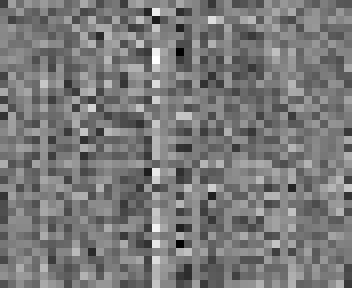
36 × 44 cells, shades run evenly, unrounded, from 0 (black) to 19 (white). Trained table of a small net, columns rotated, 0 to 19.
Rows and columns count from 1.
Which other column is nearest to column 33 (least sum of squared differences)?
43
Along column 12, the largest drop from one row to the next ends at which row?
13
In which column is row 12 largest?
12
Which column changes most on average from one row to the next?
23
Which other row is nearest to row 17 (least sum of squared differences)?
5
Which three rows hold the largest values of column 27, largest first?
3, 24, 6
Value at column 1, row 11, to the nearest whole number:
7
